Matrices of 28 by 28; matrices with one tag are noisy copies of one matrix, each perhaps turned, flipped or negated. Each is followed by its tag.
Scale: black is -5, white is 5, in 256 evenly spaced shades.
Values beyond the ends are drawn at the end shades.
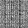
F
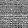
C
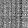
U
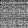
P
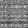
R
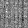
R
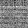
U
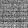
U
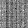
U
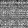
P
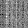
U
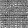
C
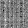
R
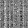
R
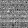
U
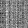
U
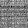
U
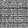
F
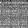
P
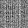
F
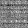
R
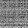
P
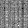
R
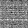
F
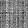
U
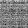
P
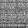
P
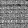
R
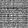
F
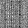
F
